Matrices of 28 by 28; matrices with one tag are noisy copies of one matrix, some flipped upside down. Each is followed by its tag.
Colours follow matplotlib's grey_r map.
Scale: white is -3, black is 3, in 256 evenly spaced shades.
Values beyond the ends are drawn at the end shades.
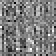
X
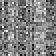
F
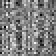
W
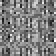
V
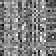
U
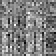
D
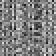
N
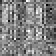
D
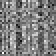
W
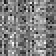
F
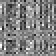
X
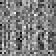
W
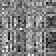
D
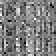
X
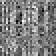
W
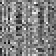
W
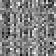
V
